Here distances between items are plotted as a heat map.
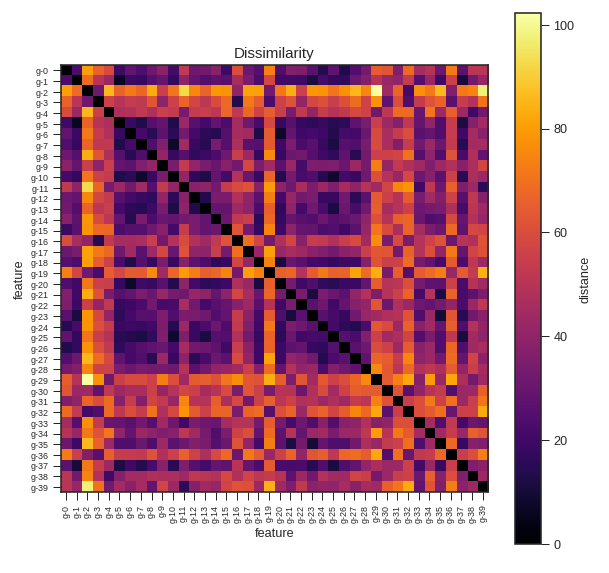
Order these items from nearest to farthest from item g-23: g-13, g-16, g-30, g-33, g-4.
g-33, g-13, g-4, g-30, g-16
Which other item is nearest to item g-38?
g-4
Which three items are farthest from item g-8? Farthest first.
g-2, g-19, g-32
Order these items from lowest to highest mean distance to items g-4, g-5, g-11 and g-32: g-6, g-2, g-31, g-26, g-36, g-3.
g-6, g-26, g-3, g-36, g-31, g-2
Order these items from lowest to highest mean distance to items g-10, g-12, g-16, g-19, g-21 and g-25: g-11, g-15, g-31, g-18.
g-18, g-15, g-11, g-31
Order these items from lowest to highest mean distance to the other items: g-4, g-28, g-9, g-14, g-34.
g-14, g-9, g-28, g-34, g-4
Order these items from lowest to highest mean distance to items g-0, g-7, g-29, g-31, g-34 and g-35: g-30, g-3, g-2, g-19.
g-30, g-3, g-19, g-2
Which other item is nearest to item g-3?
g-16
